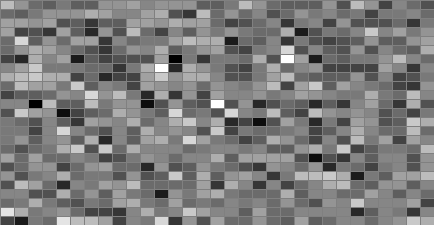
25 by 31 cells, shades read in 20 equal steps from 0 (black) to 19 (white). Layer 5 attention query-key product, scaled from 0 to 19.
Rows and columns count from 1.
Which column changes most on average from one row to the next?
23
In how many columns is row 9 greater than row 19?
18
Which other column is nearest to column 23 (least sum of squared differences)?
25
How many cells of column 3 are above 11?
9
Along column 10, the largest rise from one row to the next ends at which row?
17
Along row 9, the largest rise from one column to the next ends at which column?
11
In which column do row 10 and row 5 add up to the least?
21
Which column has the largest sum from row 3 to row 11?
12
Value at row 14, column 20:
6
